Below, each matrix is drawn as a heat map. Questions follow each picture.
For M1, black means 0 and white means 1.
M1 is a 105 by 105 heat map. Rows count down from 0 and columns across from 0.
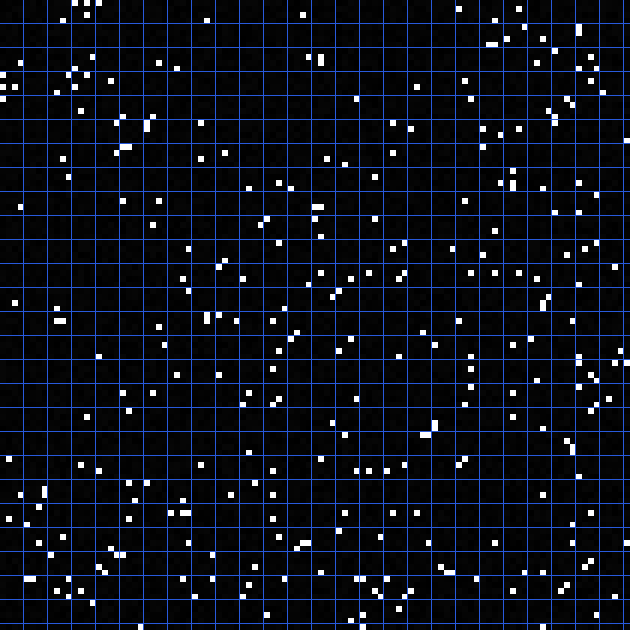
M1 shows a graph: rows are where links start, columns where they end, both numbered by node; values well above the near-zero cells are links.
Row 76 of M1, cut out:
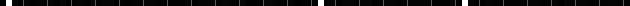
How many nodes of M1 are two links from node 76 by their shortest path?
10
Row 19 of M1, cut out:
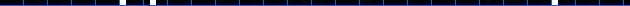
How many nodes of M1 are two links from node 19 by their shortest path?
6
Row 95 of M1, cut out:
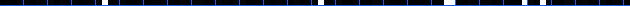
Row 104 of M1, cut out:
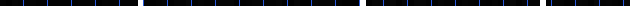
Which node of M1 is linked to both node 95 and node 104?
node 90
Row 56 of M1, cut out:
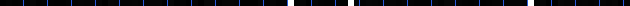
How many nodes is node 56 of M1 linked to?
3
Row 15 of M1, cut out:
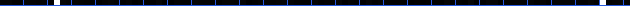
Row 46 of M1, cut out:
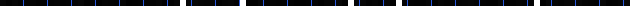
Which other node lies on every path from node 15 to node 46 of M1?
node 9
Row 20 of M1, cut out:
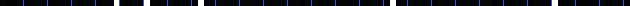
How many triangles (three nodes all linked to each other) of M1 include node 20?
1
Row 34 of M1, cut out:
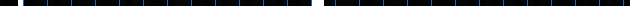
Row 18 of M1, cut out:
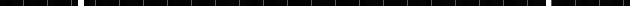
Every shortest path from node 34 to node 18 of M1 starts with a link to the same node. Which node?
node 53
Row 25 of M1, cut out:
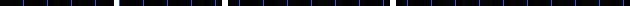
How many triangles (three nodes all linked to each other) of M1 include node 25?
0
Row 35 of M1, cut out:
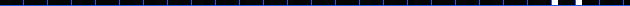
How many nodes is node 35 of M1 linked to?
2
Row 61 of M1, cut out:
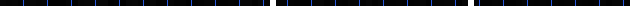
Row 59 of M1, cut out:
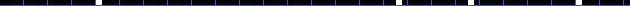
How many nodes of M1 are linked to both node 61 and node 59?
1
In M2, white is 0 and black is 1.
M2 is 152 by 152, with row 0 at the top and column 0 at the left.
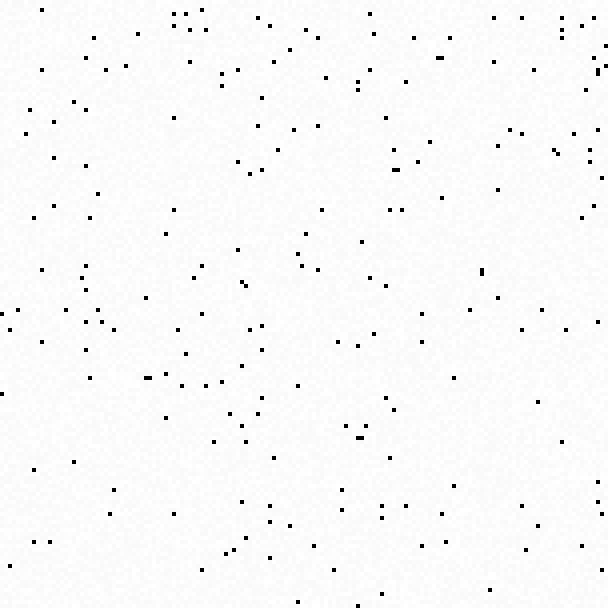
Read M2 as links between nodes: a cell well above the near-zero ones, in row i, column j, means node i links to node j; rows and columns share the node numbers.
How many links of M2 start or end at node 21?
8
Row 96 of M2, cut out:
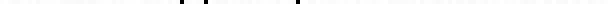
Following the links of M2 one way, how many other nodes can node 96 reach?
9
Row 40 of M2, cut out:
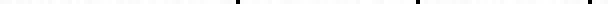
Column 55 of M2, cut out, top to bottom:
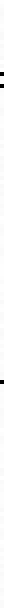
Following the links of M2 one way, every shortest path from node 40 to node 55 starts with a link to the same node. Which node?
node 104
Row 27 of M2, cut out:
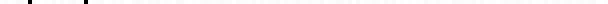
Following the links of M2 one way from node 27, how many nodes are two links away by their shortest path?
5
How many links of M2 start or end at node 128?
4
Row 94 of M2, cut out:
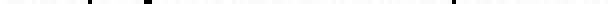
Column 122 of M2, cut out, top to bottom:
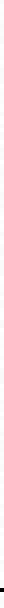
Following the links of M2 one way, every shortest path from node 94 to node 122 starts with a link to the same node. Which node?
node 37
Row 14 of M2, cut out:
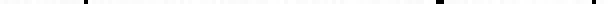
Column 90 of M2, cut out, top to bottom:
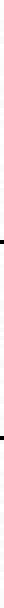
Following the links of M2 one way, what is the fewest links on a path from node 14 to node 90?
2
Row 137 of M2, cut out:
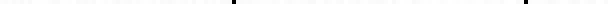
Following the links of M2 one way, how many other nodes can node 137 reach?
9
